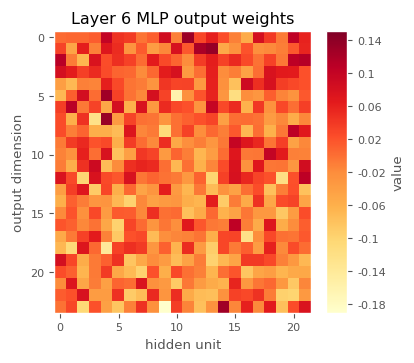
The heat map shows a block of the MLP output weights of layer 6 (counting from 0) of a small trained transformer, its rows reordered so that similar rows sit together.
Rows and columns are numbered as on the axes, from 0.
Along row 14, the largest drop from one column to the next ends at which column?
14
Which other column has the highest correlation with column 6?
21
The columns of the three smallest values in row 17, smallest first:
16, 5, 8
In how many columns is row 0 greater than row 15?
17
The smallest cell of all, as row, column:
23, 9
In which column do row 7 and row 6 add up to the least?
3
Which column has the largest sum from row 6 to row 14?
15
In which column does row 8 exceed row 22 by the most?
20
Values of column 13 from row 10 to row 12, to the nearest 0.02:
-0.04 -0.02 -0.1
